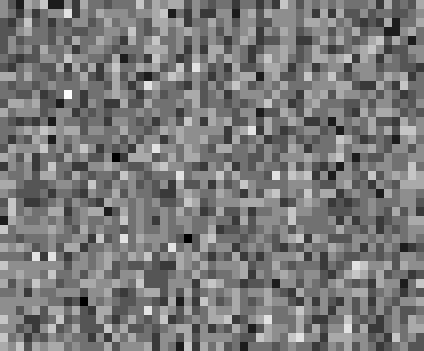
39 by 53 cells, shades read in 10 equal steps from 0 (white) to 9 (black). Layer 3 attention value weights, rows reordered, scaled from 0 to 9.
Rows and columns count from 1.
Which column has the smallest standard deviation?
28
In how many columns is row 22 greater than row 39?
22
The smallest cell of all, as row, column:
11, 9
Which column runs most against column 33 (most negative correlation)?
4
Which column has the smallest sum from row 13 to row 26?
52
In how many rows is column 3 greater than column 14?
16
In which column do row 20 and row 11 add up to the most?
42
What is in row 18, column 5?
7
